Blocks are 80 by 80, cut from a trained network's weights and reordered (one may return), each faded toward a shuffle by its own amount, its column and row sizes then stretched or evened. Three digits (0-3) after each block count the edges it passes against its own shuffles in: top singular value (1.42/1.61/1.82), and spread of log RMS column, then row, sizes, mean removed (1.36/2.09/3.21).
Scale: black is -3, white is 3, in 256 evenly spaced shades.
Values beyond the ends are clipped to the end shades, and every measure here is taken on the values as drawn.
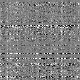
2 1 3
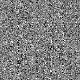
1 2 1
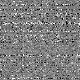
0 1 3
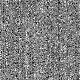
0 1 0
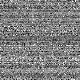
3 0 2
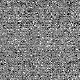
1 1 1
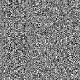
2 2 0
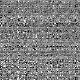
2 2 2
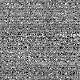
1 1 2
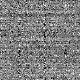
2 2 0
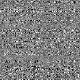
1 1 3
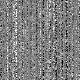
3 3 0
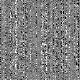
2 3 1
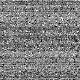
3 1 0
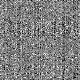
2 0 2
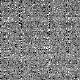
1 2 0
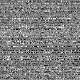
2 0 3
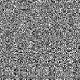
3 1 2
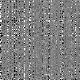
1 3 2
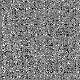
0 1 2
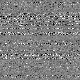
0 0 3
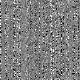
0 3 0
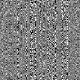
3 3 0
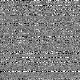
2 0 3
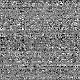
2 1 2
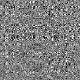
3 2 2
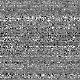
2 1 3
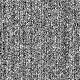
2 0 0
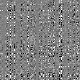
1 3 2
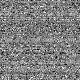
1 0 1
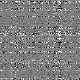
1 2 3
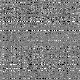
1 1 3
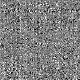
0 0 2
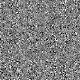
0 2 1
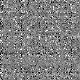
0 2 2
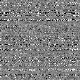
0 1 3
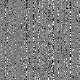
2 3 0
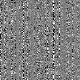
1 3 0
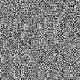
3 2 0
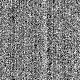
2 0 0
